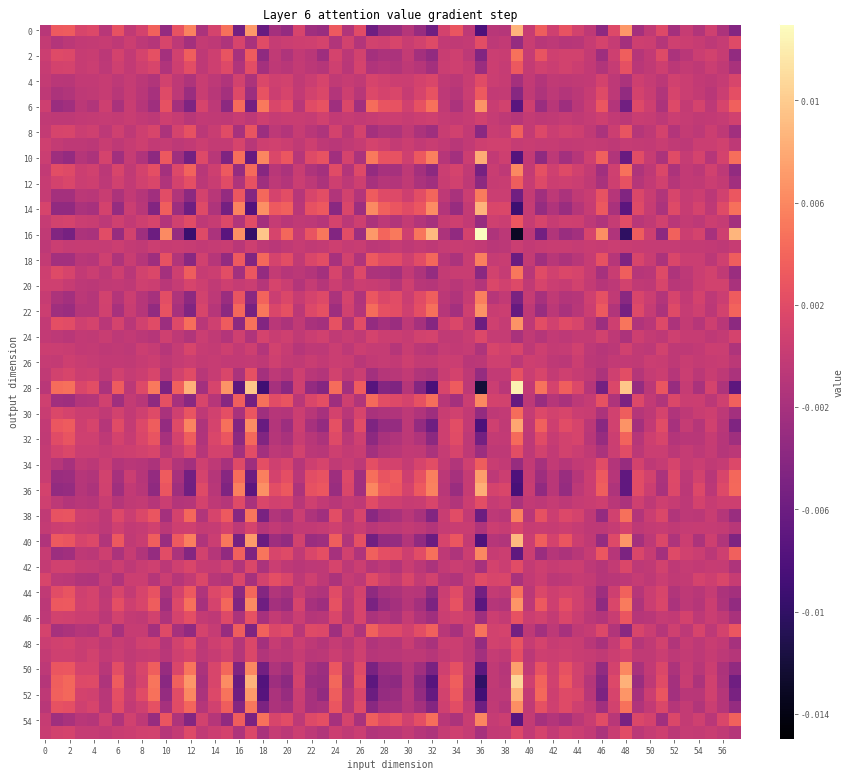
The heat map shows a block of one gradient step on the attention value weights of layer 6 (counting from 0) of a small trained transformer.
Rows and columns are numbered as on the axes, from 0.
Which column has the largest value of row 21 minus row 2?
36
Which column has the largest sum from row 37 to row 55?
39
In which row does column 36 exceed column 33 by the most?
16
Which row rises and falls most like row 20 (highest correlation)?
25
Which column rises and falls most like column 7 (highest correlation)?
50
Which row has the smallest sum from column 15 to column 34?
28
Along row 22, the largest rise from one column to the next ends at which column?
18
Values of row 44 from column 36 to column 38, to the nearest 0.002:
-0.006 0 0
